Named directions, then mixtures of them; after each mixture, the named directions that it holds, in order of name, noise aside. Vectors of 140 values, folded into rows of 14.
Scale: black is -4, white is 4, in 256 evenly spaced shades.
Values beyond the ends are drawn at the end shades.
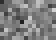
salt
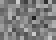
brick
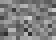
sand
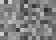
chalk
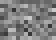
sand.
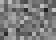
brick, chalk, sand.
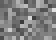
brick, salt, sand.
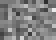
brick, salt, sand.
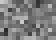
salt, sand.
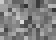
salt.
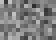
chalk.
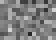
brick, sand.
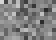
brick, chalk.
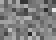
brick, chalk, sand.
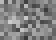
chalk.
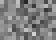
brick, chalk.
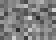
chalk, salt, sand.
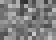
brick, chalk, sand.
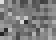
brick, salt, sand.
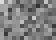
brick, chalk, salt.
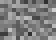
brick, sand.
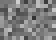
brick, salt.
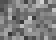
brick, salt.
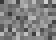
brick, salt.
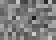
brick.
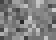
salt.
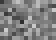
salt.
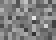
brick.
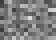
salt, sand.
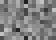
brick, chalk, salt.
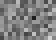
brick.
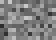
chalk, sand.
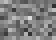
sand.
